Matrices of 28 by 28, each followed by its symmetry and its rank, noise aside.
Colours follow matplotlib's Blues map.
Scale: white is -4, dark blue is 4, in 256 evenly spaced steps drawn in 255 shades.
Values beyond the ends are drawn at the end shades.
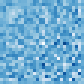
symmetric, rank four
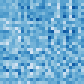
antisymmetric, rank four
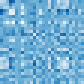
symmetric, rank three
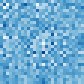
symmetric, rank four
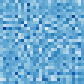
symmetric, rank six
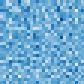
no symmetry, rank six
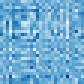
no symmetry, rank four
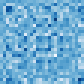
symmetric, rank four
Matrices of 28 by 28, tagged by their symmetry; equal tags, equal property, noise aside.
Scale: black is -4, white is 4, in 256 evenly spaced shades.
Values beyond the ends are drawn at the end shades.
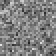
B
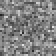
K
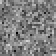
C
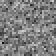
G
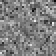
C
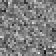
C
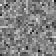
B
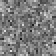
K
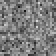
G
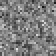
K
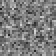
K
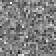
G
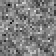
K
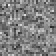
G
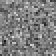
G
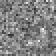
B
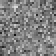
K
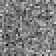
G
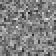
G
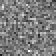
K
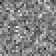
C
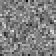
K
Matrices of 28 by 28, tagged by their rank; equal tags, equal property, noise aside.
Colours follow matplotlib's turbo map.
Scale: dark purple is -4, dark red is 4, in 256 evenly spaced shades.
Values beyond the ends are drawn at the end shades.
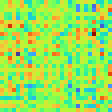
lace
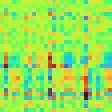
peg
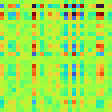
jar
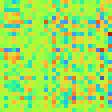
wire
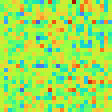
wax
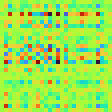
peg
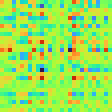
wire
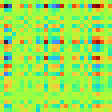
jar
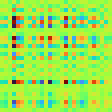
jar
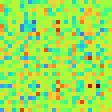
wax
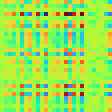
jar
